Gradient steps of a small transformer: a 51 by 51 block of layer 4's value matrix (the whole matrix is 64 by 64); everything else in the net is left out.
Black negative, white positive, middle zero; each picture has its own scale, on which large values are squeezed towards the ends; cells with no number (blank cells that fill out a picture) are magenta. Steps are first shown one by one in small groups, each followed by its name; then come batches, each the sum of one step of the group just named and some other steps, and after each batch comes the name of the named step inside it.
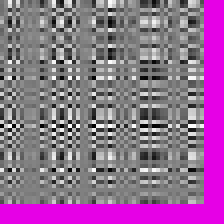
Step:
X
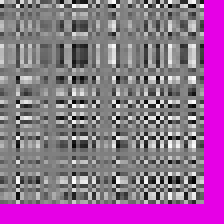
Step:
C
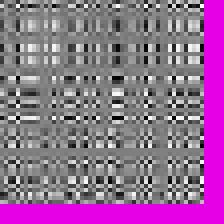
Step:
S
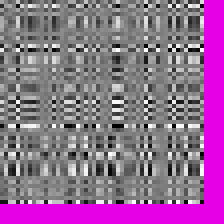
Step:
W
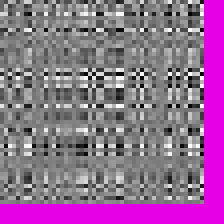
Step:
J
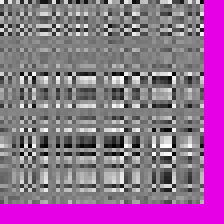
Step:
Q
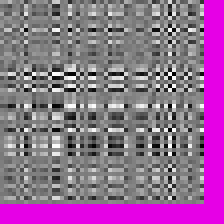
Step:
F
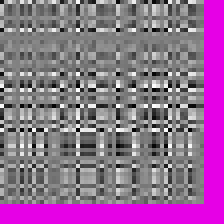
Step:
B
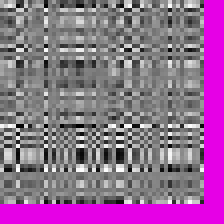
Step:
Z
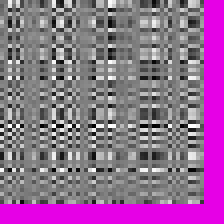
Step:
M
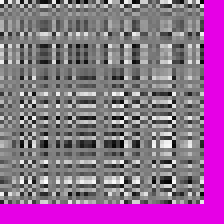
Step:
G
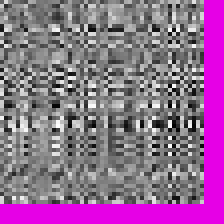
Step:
F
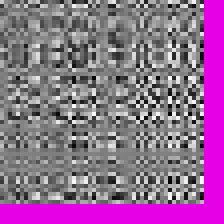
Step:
C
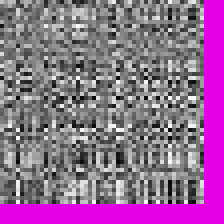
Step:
Z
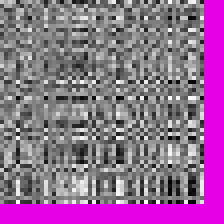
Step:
Z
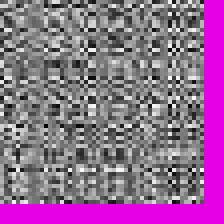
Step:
Z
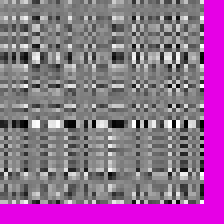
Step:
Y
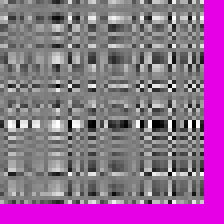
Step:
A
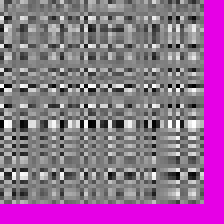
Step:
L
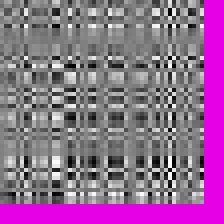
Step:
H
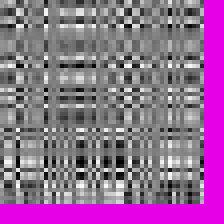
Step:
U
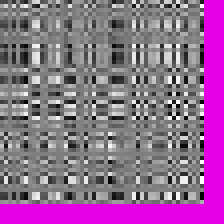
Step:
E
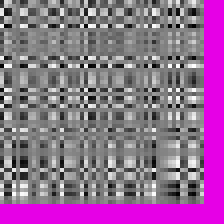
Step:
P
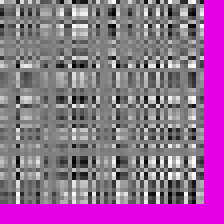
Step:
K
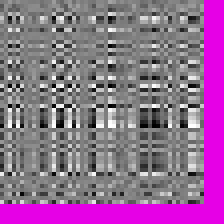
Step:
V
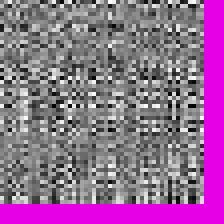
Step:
K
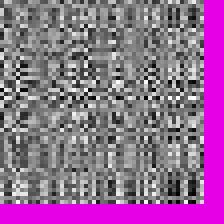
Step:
P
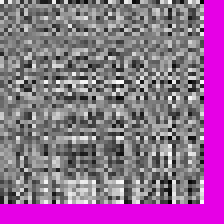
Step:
H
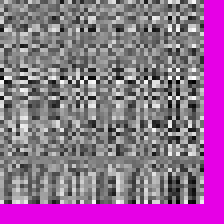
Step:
A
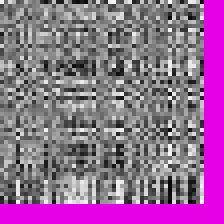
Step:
U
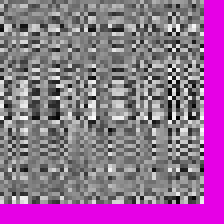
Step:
L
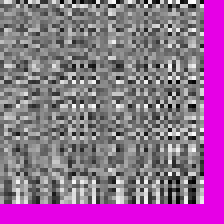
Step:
H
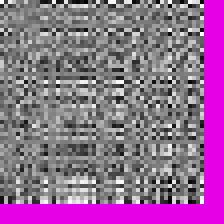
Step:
Y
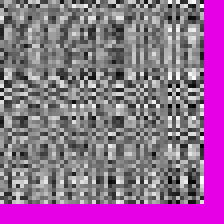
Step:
E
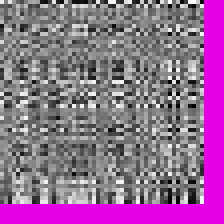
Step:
K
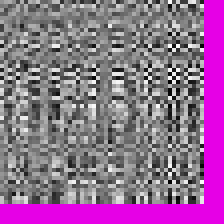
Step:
H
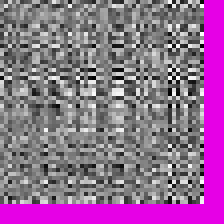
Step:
E
